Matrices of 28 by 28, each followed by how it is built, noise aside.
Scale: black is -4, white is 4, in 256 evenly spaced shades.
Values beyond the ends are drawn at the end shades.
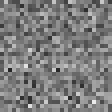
repeating columns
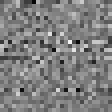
uneven rows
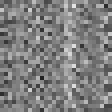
repeating rows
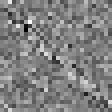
banded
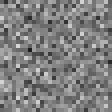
repeating rows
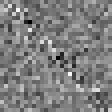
banded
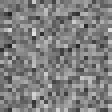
repeating rows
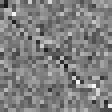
banded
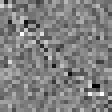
banded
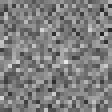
repeating columns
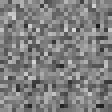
repeating columns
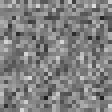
repeating columns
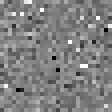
sparse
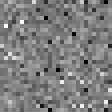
sparse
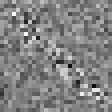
banded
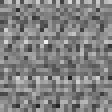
repeating columns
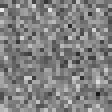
repeating columns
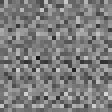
repeating columns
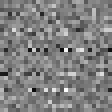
uneven rows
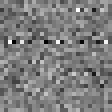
uneven rows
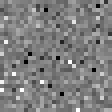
sparse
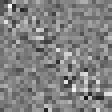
banded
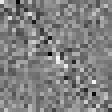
banded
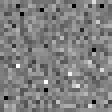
sparse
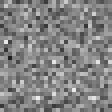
repeating columns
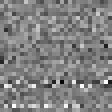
uneven rows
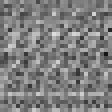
repeating columns
